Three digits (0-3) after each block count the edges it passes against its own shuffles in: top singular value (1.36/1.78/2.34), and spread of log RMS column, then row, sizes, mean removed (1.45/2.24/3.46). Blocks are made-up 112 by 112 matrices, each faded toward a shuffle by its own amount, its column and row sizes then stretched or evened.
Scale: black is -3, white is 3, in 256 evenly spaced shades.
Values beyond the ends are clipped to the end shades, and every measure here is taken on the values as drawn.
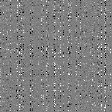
1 3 2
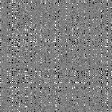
3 3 2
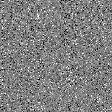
2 1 0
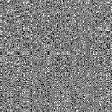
3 2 0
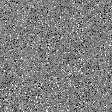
0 1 0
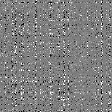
3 3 2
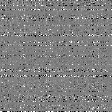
1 2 3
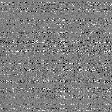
2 1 3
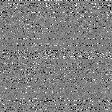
1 0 3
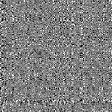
3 2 2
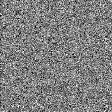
1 1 0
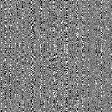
3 3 0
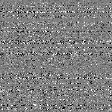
0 1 3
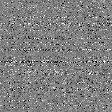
1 1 3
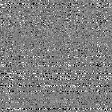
0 2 3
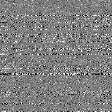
2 1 3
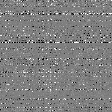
2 1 3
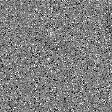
1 1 0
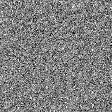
0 1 0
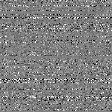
2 1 3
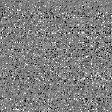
2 1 2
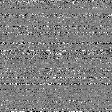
1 0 3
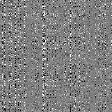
2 3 2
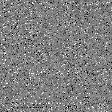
0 1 1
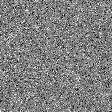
0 0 0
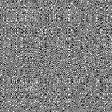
3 1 1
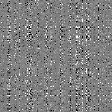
3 3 1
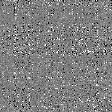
0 2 2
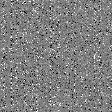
1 2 0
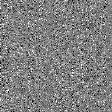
1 2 0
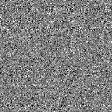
2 0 2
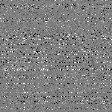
0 1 3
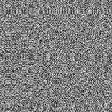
3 0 0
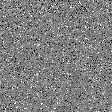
0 0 1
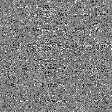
2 1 2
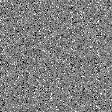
0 2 0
